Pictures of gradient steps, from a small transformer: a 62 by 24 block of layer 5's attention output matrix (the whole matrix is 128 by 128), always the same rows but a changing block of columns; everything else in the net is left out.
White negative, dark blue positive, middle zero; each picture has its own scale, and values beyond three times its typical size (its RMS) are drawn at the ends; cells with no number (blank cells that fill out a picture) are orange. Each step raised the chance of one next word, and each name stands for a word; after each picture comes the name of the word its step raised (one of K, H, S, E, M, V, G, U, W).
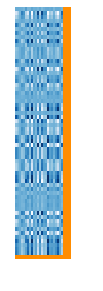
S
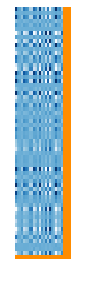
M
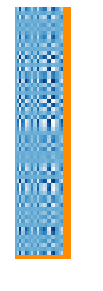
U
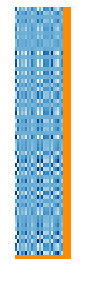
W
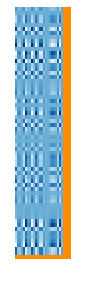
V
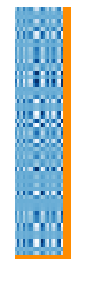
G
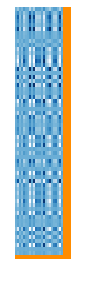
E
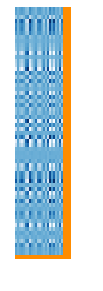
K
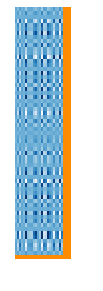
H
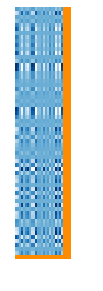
W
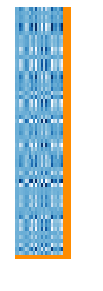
E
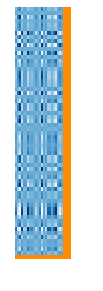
M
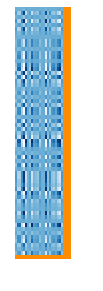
K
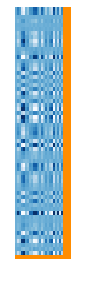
S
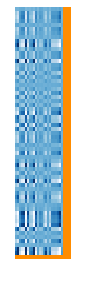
V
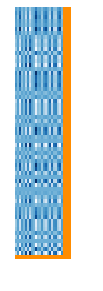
E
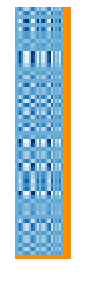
K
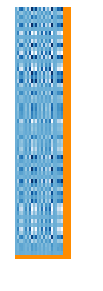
M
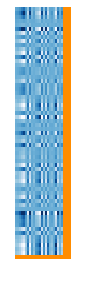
S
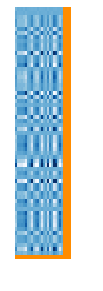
E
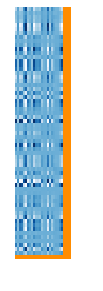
E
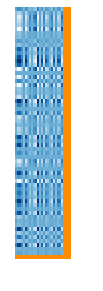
E
